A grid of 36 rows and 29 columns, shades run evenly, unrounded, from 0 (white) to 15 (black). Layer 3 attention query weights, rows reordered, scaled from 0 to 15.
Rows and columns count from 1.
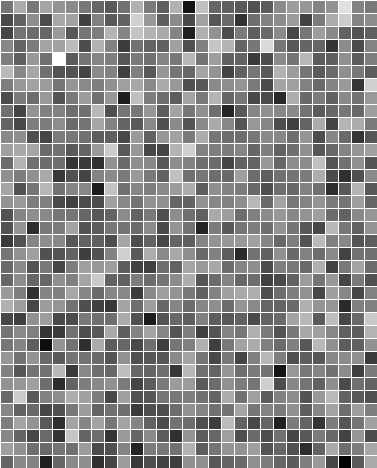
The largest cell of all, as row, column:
36, 27
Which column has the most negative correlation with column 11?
20
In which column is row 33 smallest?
18
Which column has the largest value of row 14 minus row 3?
5
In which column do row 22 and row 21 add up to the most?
21
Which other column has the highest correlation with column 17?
4
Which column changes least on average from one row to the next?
23
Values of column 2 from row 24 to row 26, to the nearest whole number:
6 11 7
